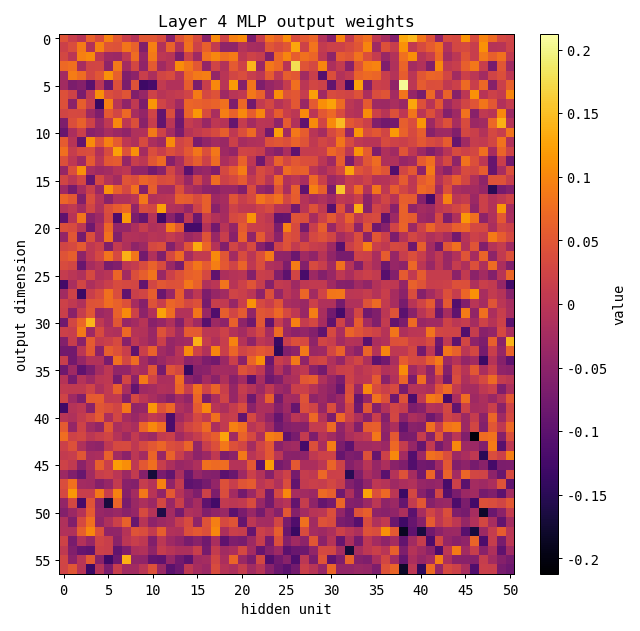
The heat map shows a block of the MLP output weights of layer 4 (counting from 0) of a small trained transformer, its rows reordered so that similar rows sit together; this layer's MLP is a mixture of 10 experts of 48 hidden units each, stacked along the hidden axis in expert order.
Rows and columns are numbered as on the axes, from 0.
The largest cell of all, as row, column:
5, 38
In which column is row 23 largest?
7
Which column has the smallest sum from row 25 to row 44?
25
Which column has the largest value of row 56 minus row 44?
47
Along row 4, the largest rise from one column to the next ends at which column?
30
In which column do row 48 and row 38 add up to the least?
43
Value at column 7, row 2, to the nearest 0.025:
0
